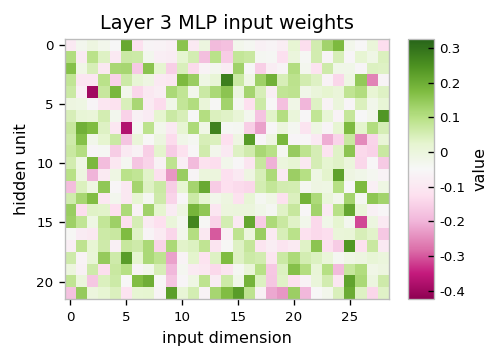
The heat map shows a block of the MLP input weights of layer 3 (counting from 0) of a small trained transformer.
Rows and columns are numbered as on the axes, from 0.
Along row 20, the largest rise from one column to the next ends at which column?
25
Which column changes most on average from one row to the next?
2
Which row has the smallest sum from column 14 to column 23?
7
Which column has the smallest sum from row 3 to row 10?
5
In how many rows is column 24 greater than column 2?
11
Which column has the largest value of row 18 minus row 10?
3
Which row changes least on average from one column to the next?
6
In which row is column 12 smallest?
1
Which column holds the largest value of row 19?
20
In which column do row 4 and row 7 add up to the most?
13
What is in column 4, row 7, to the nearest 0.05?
-0.1
